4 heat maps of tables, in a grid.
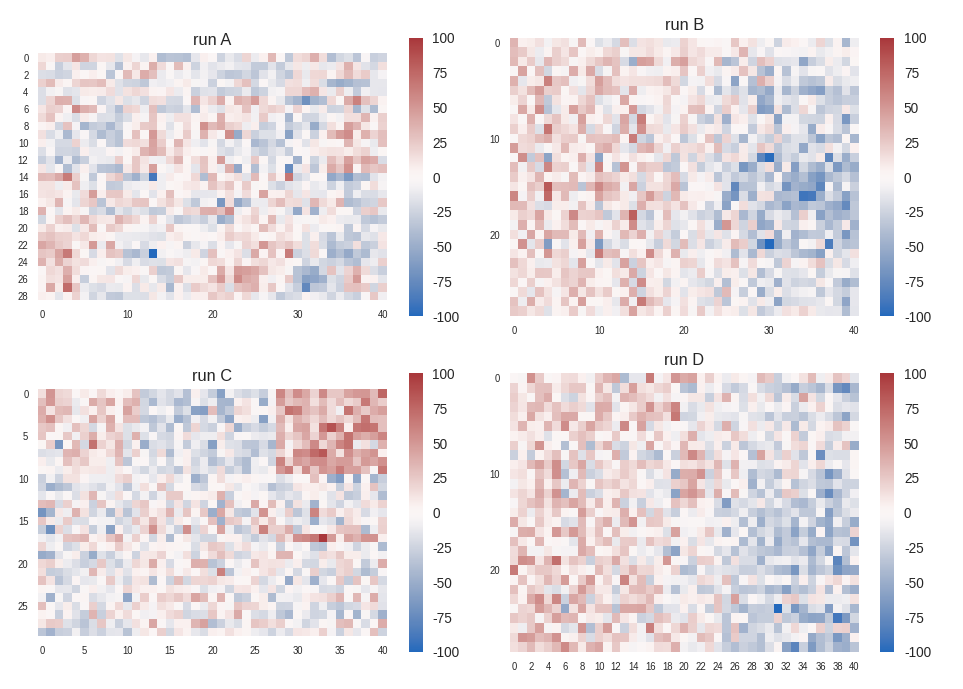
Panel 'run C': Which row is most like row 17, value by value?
7
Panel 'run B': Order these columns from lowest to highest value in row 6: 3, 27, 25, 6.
27, 6, 25, 3
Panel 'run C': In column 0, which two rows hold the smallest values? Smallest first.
14, 19
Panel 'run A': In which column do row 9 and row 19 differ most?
22
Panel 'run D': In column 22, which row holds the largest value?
10
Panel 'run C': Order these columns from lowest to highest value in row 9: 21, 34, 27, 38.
27, 21, 38, 34
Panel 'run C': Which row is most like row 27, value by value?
20
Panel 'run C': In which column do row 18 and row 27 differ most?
40
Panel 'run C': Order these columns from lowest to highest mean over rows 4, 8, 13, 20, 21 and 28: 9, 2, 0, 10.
10, 2, 9, 0
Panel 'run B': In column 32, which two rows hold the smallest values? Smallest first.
15, 17
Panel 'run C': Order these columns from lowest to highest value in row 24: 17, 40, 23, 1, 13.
1, 23, 40, 13, 17
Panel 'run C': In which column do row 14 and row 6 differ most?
6
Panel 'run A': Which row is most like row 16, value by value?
20
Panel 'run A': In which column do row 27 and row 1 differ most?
3
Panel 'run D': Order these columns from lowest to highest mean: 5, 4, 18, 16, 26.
26, 18, 16, 4, 5
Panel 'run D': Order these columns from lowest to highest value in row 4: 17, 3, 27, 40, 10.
40, 27, 3, 17, 10
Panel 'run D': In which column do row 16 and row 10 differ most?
19
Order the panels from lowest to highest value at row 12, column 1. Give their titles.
run A, run C, run D, run B
